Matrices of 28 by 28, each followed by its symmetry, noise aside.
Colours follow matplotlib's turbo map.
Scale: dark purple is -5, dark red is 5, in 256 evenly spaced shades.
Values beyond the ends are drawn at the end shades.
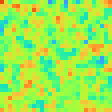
no symmetry.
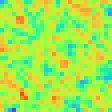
symmetric.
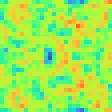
mirrored top to bottom.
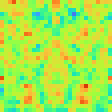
mirrored left to right.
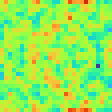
mirrored top to bottom.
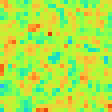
symmetric across the other diagonal.
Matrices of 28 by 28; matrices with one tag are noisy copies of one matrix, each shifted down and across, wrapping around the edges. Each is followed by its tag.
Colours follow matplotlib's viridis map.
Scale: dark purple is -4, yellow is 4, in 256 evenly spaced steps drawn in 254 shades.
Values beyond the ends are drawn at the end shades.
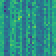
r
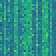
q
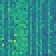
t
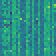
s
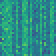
q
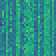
q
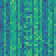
s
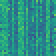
q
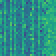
t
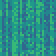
s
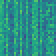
s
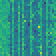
t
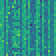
s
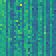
s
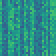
r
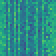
t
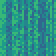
r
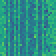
t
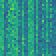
q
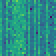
t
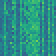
t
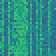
t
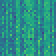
q
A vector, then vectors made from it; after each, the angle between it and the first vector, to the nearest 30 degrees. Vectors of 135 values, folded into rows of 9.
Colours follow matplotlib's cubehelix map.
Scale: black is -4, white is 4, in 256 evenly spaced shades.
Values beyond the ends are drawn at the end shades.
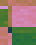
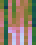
120 degrees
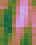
60 degrees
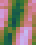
120 degrees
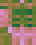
150 degrees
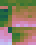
60 degrees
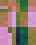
60 degrees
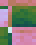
150 degrees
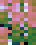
60 degrees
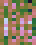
90 degrees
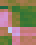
150 degrees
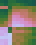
60 degrees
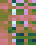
60 degrees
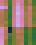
60 degrees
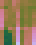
120 degrees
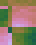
30 degrees
